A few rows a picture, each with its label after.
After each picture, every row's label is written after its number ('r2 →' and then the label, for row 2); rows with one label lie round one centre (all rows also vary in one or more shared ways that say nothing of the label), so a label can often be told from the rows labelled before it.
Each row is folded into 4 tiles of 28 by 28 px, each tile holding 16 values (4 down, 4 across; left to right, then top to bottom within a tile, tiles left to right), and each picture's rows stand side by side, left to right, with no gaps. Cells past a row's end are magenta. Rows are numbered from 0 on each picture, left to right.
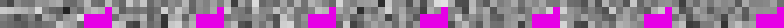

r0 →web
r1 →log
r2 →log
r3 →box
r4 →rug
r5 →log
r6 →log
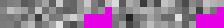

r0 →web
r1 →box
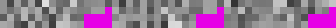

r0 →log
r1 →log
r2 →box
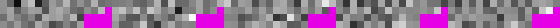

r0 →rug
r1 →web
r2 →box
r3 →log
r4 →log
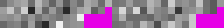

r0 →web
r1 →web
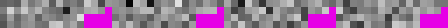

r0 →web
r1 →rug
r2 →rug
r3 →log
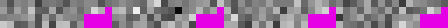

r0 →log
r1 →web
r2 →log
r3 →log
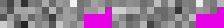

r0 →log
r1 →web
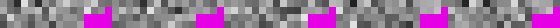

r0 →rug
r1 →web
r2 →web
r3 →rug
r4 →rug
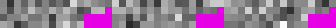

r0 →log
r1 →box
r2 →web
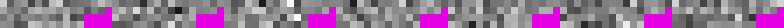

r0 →box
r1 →web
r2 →rug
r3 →rug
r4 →log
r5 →log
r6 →box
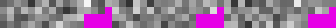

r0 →web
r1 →rug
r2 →log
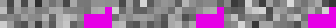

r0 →log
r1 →log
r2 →rug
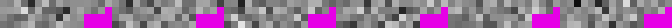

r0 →web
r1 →rug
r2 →rug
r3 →web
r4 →web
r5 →rug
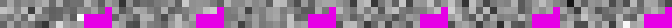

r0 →web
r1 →log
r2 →box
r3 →rug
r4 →rug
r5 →log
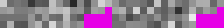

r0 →box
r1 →web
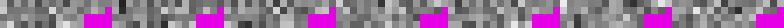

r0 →log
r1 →log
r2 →log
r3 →box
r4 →log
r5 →box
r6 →web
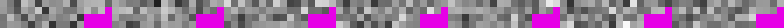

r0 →rug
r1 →box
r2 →box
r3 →log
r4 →box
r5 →log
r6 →web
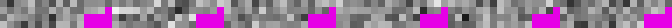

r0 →log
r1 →web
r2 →box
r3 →box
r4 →box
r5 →log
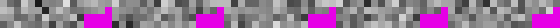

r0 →rug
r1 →box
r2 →box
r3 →box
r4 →rug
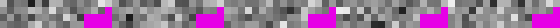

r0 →box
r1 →box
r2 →web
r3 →web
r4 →box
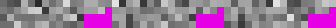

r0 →rug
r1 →box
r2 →box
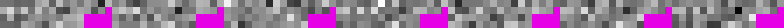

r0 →web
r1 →web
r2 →box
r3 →web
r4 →log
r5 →web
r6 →web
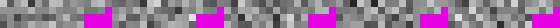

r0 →box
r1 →web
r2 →log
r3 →rug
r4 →rug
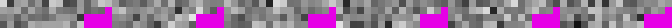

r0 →box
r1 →web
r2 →box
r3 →log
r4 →rug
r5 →box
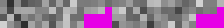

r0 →log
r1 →web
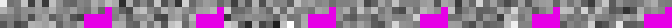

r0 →box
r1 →log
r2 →log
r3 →web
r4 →log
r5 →web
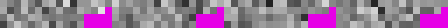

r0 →rug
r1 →box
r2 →box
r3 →rug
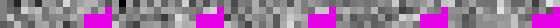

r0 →rug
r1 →log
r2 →log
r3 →web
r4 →box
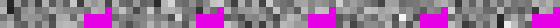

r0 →log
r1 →box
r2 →log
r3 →box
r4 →log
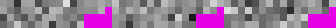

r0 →rug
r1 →box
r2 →web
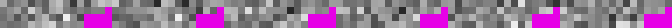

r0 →box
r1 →box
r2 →web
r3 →web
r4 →log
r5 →log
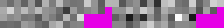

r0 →web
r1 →box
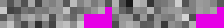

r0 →log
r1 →rug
